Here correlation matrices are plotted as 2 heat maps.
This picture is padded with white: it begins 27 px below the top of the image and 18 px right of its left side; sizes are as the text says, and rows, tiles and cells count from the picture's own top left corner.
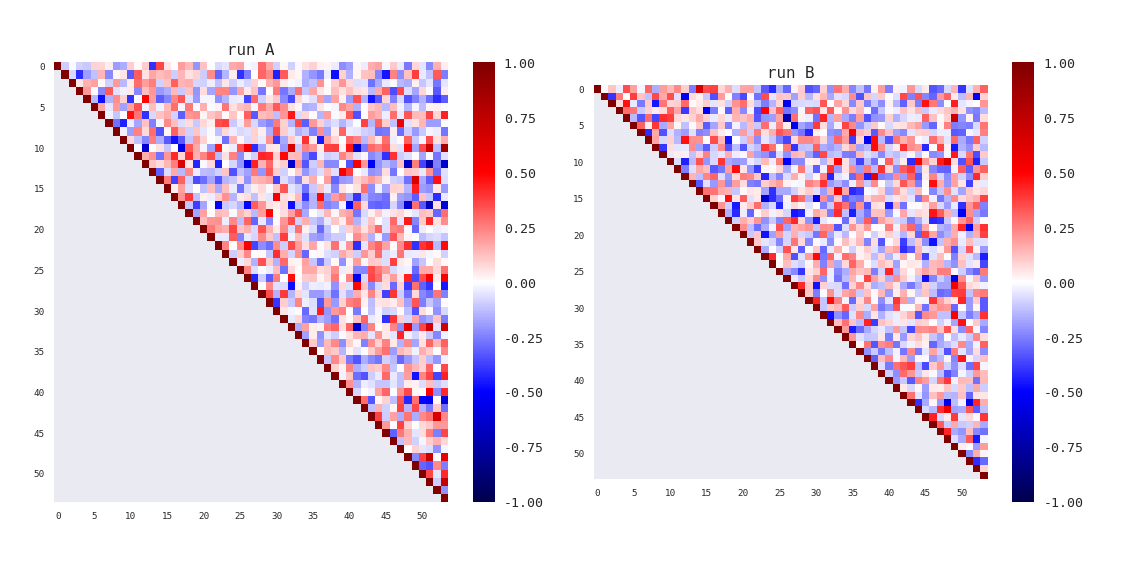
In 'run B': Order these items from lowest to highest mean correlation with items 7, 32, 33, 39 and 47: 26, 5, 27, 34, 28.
26, 27, 5, 28, 34
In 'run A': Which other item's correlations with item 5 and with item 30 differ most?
29
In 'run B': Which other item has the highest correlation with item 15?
18
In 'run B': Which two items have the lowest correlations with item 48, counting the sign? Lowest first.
43, 52
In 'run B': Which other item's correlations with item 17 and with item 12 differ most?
10
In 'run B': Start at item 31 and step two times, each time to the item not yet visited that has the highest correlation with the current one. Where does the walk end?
4
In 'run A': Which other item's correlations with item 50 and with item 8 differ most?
53
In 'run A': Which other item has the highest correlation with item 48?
51
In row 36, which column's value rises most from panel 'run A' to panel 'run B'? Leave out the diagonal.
9
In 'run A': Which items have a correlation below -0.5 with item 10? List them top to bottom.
12, 17, 41
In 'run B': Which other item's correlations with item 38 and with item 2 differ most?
8
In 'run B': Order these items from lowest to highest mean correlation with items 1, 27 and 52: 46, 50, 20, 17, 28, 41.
17, 46, 20, 41, 50, 28
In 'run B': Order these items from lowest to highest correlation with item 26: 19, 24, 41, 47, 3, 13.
3, 19, 47, 13, 24, 41
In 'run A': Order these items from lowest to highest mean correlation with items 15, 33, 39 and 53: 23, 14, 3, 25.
14, 25, 3, 23
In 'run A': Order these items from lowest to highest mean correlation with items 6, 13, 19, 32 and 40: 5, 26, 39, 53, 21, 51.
21, 5, 39, 26, 53, 51
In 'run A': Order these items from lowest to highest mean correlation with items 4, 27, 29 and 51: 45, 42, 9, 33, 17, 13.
42, 17, 33, 45, 9, 13
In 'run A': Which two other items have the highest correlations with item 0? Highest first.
14, 28
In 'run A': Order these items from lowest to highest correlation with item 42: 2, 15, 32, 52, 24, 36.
32, 36, 2, 24, 52, 15
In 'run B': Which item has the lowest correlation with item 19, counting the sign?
51
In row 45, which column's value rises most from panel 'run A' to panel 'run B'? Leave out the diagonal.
46
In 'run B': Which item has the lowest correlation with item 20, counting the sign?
23
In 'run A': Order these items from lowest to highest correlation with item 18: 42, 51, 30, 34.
34, 42, 30, 51
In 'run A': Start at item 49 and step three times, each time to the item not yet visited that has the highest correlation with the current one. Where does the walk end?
43
